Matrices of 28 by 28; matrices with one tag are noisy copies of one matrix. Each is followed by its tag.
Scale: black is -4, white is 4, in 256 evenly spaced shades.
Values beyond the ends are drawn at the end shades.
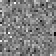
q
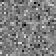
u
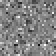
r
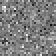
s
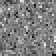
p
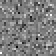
u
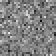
q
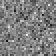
s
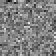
p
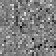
u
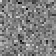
r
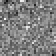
p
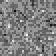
s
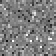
s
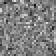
p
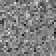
q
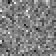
q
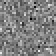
u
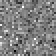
r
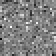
p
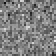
p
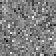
s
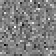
u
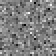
u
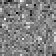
p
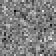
s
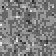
r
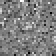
p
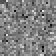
s
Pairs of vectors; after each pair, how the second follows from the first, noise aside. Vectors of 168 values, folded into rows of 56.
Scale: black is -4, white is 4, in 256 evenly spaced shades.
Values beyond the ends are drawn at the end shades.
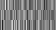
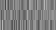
negated, shrunk.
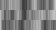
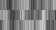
wrapped around.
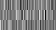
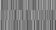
wrapped around, negated, shrunk.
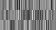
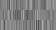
reversed, shrunk.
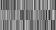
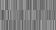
reversed, negated, shrunk.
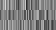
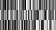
negated, scaled up.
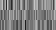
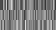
negated.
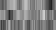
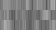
reversed, negated, shrunk.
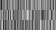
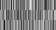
wrapped around.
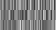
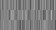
negated, shrunk.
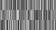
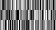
negated, scaled up.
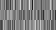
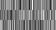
negated.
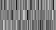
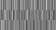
wrapped around, negated, shrunk.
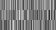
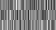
wrapped around.
